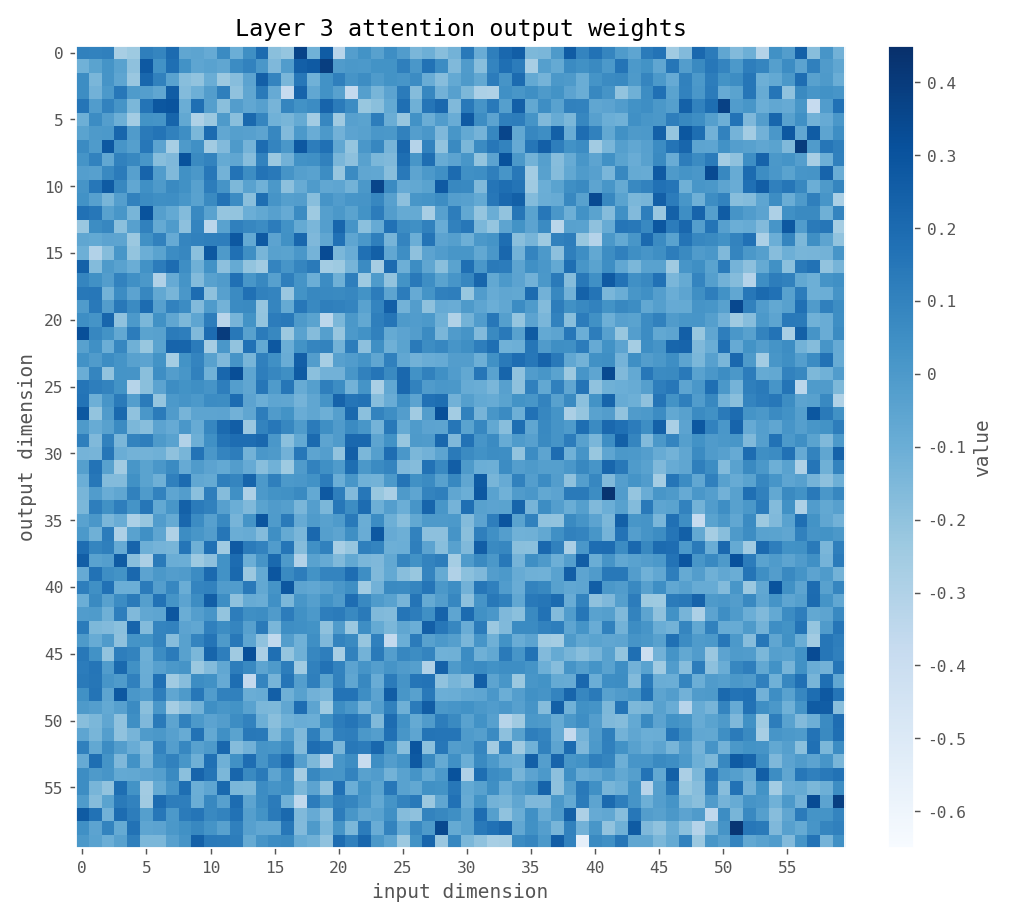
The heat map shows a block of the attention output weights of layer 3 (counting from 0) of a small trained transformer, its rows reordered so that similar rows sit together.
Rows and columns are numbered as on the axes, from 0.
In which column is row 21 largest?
11
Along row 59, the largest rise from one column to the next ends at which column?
40
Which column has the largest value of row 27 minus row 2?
28
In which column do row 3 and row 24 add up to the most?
17
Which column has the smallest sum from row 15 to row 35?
4
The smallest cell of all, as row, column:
59, 39
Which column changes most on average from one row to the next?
57
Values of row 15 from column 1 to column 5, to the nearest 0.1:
-0.3 -0.2 0 -0.2 -0.1
